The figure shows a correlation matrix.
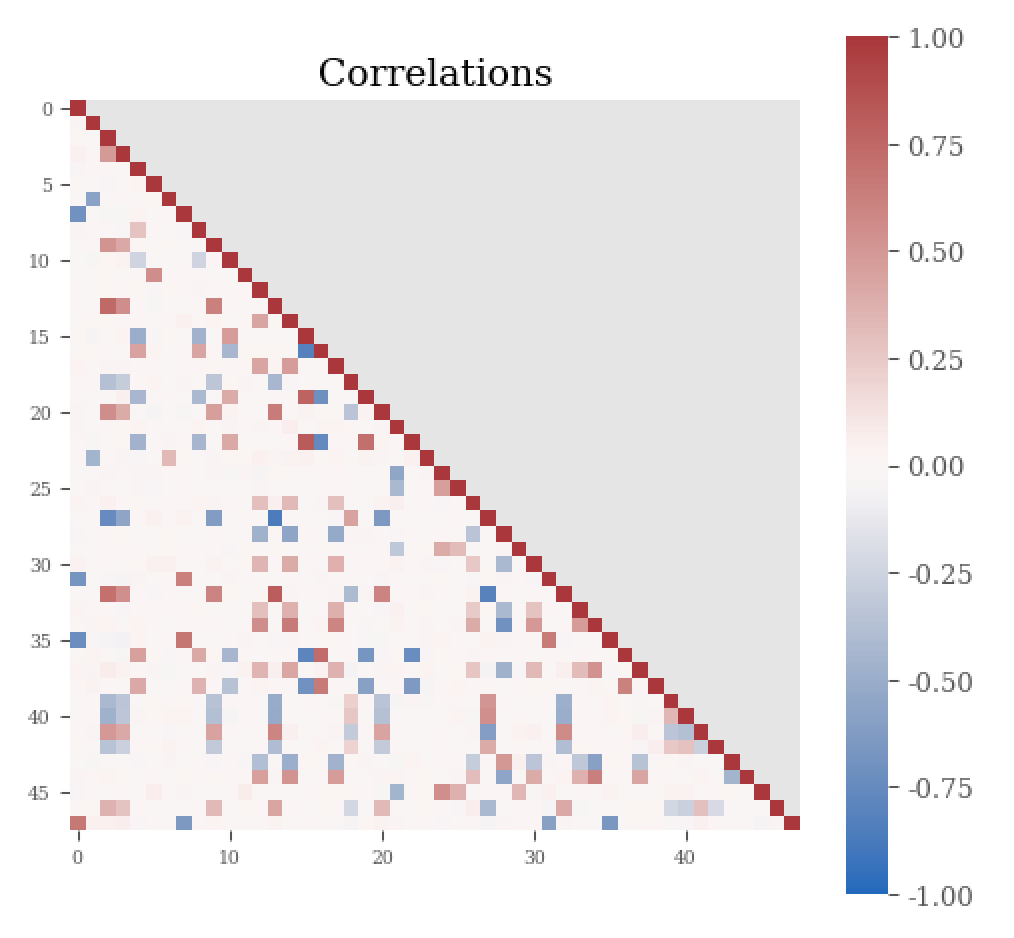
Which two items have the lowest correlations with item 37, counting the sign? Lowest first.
28, 43
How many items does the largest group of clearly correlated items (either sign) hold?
13
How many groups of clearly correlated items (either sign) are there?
7
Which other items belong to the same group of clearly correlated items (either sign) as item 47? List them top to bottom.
0, 7, 31, 35
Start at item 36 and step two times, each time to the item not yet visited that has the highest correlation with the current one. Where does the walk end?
38
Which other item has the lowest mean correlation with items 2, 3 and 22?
27
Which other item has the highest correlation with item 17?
34
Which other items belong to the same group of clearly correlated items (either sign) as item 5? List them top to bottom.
11
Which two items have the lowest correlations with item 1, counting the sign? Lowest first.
6, 23
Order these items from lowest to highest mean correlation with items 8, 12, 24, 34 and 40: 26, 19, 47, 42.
19, 47, 42, 26
